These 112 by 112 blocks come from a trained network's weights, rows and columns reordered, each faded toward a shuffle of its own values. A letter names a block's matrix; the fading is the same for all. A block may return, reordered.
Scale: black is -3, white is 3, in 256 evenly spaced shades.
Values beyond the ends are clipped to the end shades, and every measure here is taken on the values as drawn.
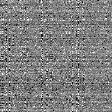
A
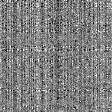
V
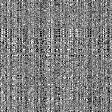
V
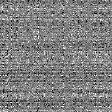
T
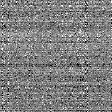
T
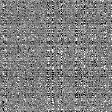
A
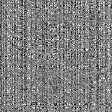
V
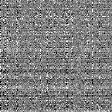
T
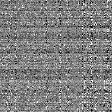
T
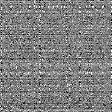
T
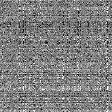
T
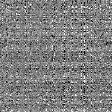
A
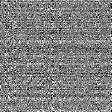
T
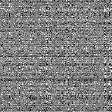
T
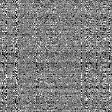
A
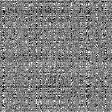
A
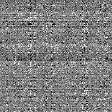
T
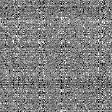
A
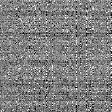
A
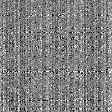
V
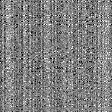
V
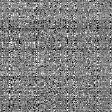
A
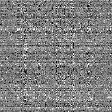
T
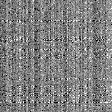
V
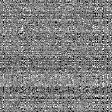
T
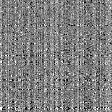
V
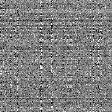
A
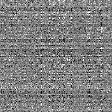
T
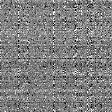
A
